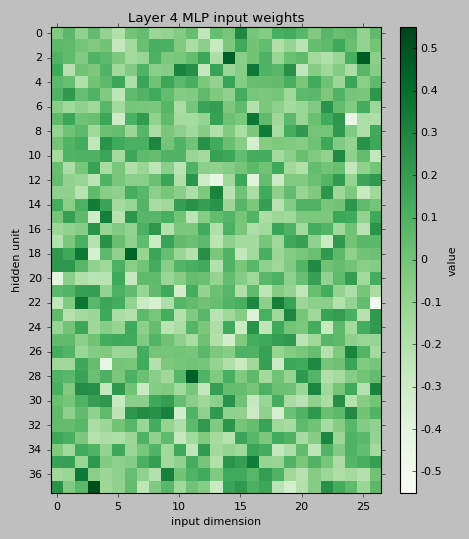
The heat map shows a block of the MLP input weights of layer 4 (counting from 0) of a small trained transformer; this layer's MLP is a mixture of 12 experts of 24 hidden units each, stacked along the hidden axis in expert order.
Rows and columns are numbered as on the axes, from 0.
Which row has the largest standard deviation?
22
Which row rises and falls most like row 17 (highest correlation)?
8
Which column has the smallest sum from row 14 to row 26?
13
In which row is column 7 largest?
31
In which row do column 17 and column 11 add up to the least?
15
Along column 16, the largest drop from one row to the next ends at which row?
23
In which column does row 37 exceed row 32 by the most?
3
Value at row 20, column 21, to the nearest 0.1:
0.2
